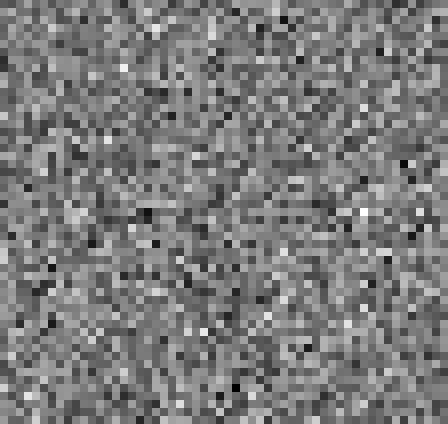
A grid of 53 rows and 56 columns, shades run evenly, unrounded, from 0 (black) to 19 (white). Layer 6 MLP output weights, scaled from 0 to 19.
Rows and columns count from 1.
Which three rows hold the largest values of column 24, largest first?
42, 24, 10
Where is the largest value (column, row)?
46, 27
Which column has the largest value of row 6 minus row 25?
34
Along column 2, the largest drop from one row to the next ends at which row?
30
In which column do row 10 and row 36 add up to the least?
6
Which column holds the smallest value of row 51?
20
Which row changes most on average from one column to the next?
36
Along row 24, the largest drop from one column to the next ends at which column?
4
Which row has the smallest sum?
21
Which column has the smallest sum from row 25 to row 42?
26
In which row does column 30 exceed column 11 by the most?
3
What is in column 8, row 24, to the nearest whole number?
10
